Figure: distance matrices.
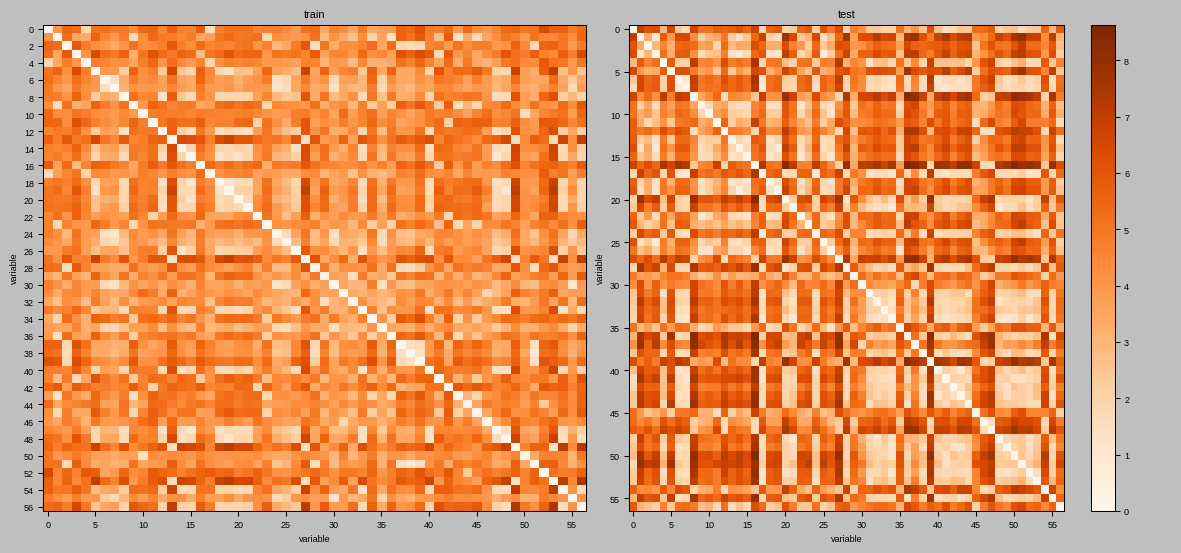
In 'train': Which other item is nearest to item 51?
38
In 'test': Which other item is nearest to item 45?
11
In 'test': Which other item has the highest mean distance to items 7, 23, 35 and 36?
16
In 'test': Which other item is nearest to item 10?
26
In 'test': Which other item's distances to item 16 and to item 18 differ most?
13
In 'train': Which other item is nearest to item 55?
30
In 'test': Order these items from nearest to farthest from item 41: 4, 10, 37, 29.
4, 37, 29, 10
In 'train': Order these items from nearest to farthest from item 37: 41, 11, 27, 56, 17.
11, 56, 17, 41, 27
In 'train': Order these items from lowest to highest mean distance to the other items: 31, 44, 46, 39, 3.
31, 46, 44, 39, 3
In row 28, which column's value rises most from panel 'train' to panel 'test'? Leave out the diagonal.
39
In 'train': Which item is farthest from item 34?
39
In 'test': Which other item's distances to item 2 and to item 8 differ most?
27
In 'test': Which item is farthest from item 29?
37
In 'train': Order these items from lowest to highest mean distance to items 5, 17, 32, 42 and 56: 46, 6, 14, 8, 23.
8, 14, 6, 46, 23
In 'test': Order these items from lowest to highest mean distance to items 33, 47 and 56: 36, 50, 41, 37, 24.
24, 41, 50, 36, 37
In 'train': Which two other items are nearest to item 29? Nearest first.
32, 36
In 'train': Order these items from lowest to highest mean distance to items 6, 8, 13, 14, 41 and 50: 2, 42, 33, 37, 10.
33, 10, 37, 2, 42
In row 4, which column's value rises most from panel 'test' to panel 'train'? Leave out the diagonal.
52
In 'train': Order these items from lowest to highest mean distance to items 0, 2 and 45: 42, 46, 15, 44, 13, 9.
9, 46, 44, 15, 42, 13
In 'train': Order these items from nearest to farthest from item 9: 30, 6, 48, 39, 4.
4, 30, 6, 48, 39
